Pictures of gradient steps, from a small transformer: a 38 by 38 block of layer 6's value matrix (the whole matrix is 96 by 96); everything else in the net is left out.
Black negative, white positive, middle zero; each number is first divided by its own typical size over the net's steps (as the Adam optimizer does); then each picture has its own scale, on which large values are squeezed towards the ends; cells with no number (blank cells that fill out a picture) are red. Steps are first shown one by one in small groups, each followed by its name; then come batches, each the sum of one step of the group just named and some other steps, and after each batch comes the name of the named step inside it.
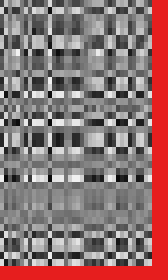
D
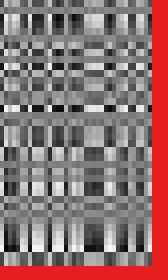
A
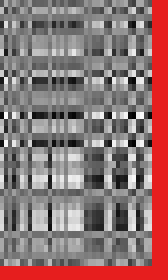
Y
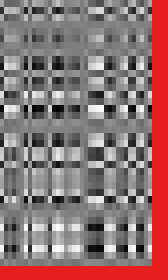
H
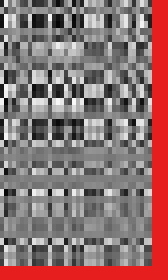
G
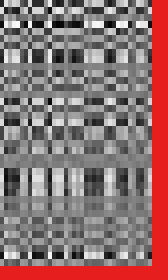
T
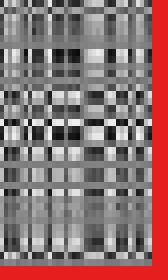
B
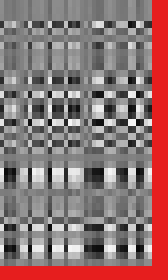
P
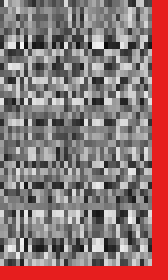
G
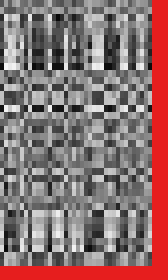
A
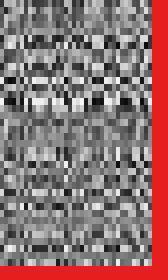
G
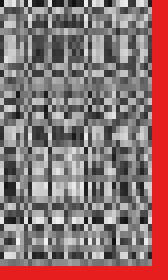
T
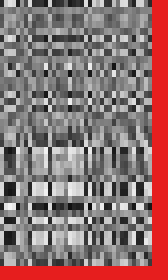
A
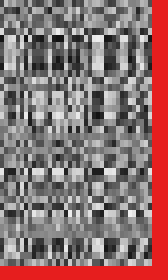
T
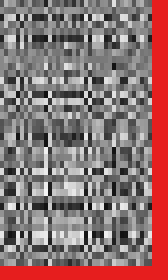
G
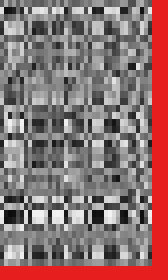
Y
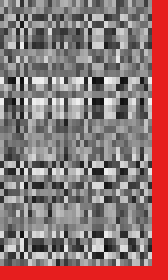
G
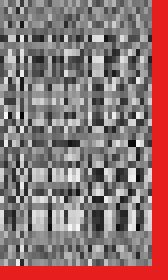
Y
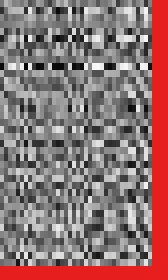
H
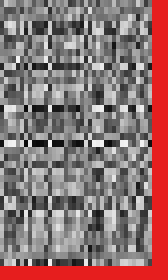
H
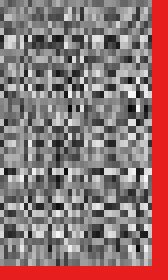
P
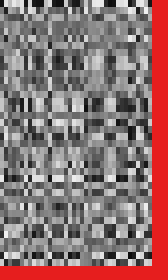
D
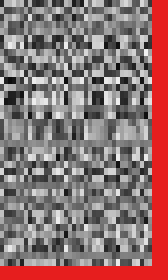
G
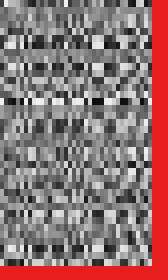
G
